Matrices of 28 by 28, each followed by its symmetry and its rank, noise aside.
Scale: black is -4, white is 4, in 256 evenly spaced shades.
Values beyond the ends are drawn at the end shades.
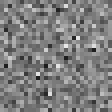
antisymmetric, rank eight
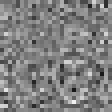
antisymmetric, rank four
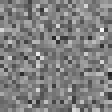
antisymmetric, rank eight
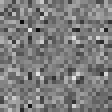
symmetric, rank four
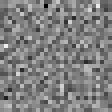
antisymmetric, rank eight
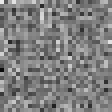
no symmetry, rank six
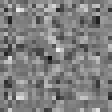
antisymmetric, rank four
